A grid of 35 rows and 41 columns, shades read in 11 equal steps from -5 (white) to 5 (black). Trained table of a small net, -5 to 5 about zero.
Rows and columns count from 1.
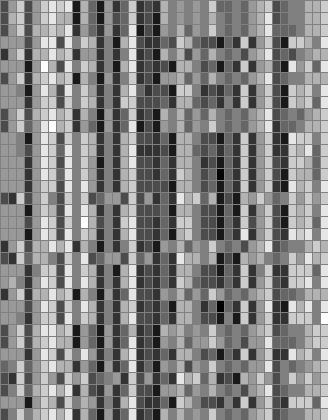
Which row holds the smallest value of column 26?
29
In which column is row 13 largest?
22
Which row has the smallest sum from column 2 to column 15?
19
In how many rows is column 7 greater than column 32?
2
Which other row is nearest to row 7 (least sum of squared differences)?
10
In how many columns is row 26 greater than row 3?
18
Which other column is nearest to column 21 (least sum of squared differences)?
8
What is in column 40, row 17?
-1
